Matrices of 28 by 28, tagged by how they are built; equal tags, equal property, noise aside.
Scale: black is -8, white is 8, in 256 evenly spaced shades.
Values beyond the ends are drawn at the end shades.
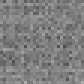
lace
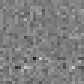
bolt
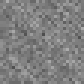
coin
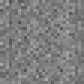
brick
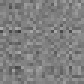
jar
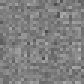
lace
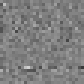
bolt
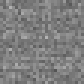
lace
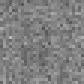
lace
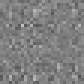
jar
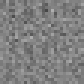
lace
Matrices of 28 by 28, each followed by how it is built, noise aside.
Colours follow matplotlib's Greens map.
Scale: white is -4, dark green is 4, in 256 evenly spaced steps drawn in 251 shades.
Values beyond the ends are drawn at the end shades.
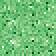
sparse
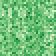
blocks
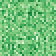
blocks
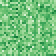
blocks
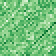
Hankel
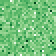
sparse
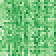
blocks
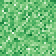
Hankel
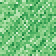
Hankel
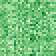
blocks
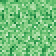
repeating columns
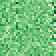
uneven columns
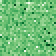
sparse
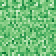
repeating columns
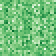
blocks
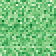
repeating columns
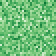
repeating columns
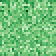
repeating columns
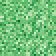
repeating rows
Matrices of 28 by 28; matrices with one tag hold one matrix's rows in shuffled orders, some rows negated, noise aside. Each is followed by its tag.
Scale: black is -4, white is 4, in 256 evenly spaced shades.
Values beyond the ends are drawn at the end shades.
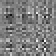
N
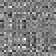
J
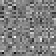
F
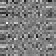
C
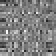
C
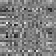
C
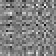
N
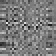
C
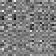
F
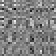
F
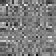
C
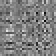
N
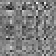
N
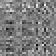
N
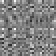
F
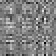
N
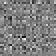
J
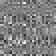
J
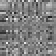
C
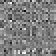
J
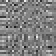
C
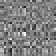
J
